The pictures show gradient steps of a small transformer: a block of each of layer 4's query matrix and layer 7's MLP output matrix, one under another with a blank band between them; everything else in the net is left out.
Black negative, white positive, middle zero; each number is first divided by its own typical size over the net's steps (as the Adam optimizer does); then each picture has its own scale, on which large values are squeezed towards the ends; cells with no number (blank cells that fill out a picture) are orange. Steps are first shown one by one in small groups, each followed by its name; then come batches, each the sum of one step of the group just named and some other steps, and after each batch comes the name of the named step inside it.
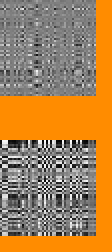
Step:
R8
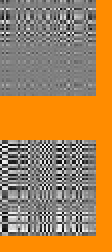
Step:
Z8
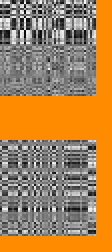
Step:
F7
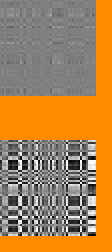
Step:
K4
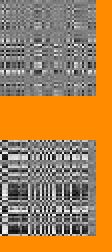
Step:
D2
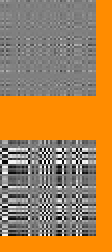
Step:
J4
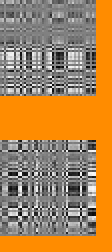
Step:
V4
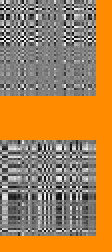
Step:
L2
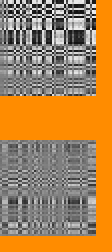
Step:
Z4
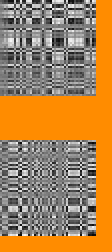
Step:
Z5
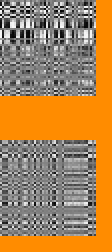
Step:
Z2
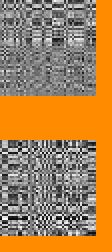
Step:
Z5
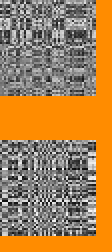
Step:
F7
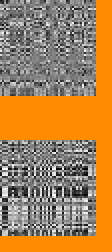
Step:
Z8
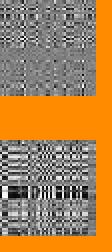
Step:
L2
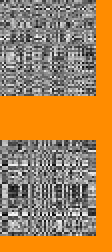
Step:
V4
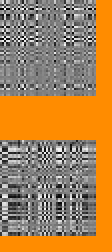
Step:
L2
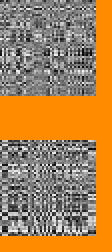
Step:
Z8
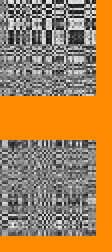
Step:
Z4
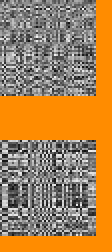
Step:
V4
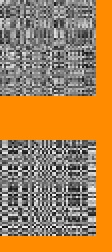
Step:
V4
